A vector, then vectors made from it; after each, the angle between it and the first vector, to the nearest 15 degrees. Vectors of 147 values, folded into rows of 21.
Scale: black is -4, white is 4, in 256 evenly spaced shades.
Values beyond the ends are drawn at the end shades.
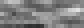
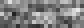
45 degrees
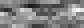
60 degrees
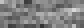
45 degrees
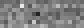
120 degrees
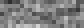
135 degrees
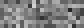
105 degrees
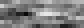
75 degrees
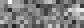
60 degrees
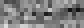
135 degrees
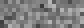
75 degrees
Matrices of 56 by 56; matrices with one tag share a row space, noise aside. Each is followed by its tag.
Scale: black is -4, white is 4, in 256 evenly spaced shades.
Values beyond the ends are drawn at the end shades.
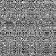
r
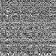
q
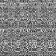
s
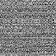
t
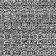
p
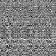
q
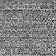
t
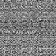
p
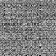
p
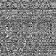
q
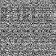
q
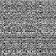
p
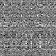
p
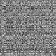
r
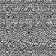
q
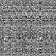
p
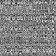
t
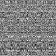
s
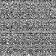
q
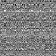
r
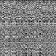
p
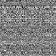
r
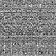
p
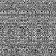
s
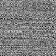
t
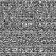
p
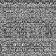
r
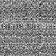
p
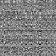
p
